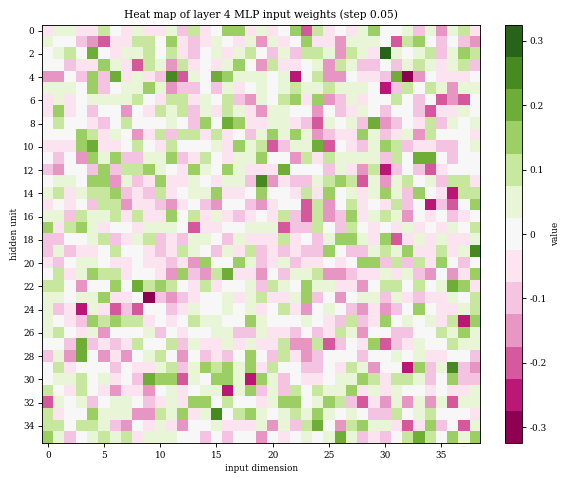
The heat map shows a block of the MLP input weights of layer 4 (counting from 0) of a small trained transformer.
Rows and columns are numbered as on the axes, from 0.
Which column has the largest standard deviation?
30
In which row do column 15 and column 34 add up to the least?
15
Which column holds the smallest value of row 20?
13
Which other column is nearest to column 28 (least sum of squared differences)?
2
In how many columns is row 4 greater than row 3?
16
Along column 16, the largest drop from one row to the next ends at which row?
31
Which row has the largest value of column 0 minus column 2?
35
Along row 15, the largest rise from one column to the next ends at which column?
24
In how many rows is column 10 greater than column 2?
19
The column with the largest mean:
4
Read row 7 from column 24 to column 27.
-0.15 0 -0.1 -0.05
